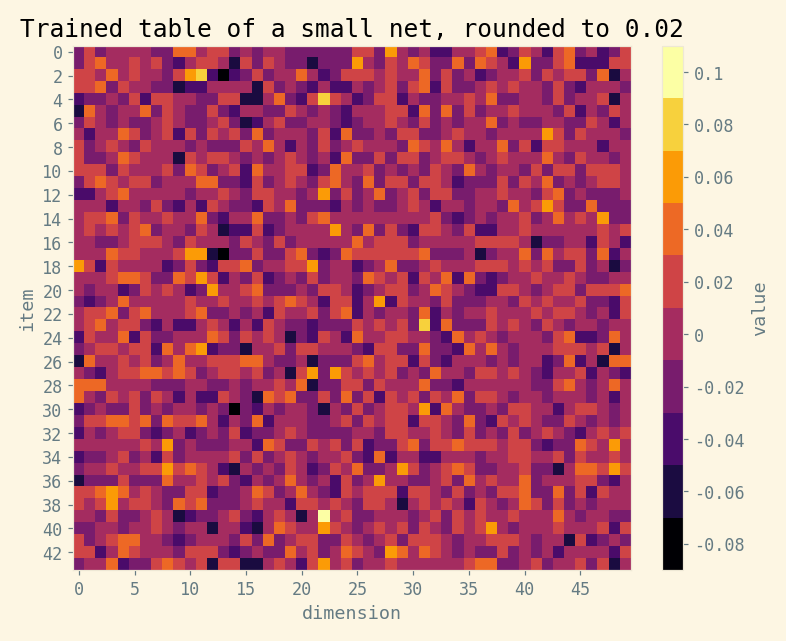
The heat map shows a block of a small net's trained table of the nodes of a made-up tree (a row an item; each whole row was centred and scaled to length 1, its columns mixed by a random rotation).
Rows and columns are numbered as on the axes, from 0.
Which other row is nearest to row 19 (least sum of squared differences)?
31
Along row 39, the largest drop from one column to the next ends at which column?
23
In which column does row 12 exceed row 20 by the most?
4
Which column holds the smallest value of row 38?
29
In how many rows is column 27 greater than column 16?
21
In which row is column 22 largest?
39
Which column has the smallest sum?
15
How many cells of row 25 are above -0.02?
34
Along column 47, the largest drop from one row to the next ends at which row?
26
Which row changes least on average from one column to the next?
16
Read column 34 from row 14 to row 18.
-0.04 -0.02 0 -0.02 0
